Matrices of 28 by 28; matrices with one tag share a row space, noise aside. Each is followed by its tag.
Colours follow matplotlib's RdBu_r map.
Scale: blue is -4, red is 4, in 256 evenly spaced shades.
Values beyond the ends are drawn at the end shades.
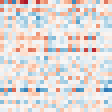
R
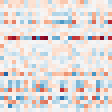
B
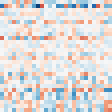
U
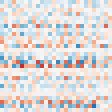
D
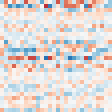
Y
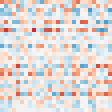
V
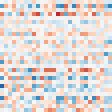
U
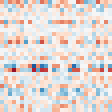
B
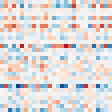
B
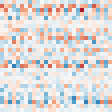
D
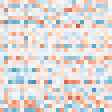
Y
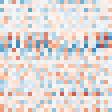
D
